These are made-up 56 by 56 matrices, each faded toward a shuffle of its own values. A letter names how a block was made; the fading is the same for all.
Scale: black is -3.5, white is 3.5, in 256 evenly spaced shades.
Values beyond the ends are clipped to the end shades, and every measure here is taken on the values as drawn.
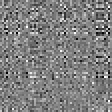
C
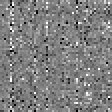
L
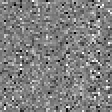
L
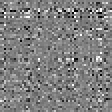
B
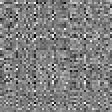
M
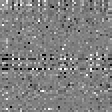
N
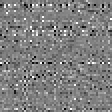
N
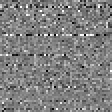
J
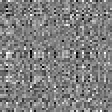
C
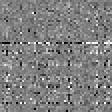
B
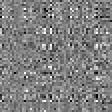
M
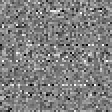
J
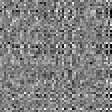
M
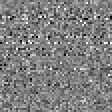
J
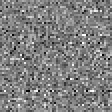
J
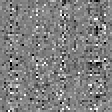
L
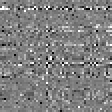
B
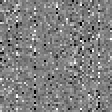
L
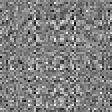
C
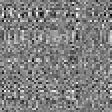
C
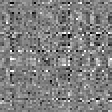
B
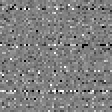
N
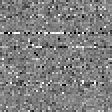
J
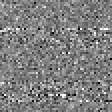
J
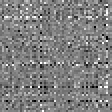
B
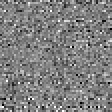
J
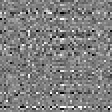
B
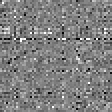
B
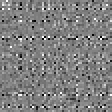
B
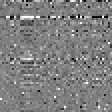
B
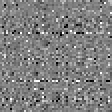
N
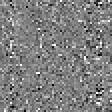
L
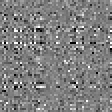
B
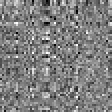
C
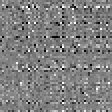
B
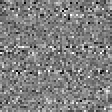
J
